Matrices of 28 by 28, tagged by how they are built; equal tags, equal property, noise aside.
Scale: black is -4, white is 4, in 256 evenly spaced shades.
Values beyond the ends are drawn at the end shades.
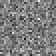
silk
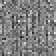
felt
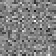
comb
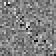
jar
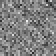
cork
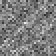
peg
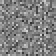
silk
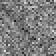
cork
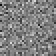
silk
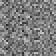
silk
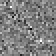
jar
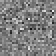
comb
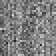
felt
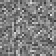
silk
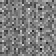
silk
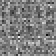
felt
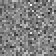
silk
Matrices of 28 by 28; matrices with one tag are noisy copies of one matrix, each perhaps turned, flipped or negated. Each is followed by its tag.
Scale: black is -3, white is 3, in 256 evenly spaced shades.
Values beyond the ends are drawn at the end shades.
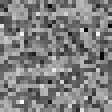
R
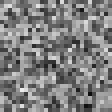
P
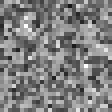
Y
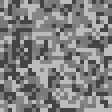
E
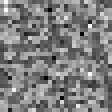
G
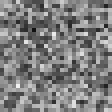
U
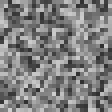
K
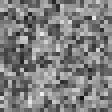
E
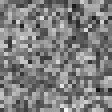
K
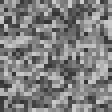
E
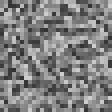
R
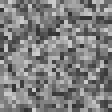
K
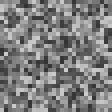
P
